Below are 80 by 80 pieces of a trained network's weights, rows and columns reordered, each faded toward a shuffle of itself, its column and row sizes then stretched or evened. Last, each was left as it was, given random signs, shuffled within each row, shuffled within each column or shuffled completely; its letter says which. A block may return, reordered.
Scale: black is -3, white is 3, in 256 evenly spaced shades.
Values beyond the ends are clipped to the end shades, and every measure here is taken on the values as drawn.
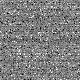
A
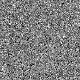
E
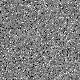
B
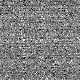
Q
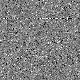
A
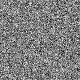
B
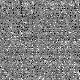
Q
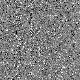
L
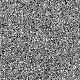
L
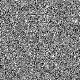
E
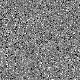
L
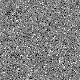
E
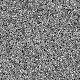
B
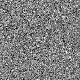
L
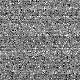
Q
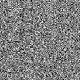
Q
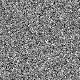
L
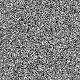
L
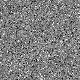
B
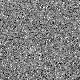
B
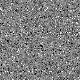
E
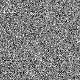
E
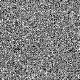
E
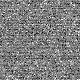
A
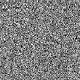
Q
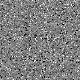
E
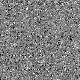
A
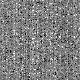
Q
